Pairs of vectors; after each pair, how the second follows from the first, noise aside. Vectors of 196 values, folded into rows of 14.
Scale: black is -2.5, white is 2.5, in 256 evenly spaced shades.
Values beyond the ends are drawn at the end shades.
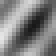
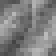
wrapped around, shrunk.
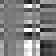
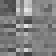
reversed, shrunk.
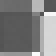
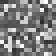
shuffled.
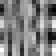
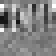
reversed, partly zeroed.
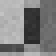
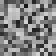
shuffled.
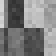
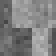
reversed, negated, shrunk.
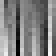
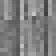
wrapped around, shrunk.
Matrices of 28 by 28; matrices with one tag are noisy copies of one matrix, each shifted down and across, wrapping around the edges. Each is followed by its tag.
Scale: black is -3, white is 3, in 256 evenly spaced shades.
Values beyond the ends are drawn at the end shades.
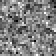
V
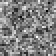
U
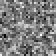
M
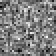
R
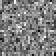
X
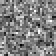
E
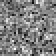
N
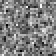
X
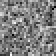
X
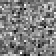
R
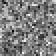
U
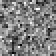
U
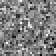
R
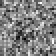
U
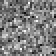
X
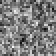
M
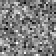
E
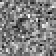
N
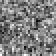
U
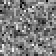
V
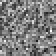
X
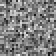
R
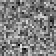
R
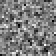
R
